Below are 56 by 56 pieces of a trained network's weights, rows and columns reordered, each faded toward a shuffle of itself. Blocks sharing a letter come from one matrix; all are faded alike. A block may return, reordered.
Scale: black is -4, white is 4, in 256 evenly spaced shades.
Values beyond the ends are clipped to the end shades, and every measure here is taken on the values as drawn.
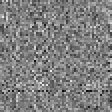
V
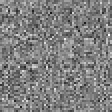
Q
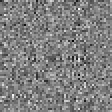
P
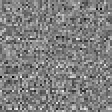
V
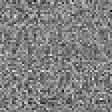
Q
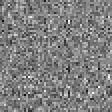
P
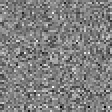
V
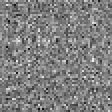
P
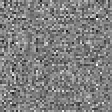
P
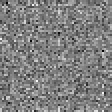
P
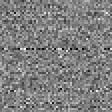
Q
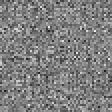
Q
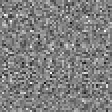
P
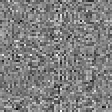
V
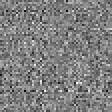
V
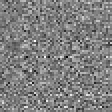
V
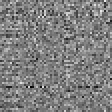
V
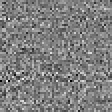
V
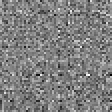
V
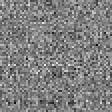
Q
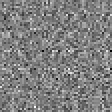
V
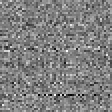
Q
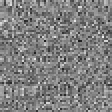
Q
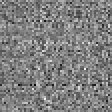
V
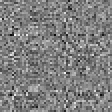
V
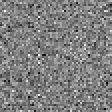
P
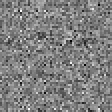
P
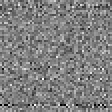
Q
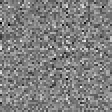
P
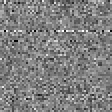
Q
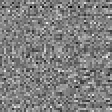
V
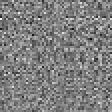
Q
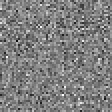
P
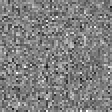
P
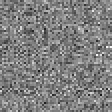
Q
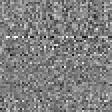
Q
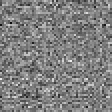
Q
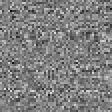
Q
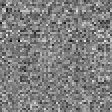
V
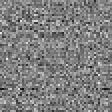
V
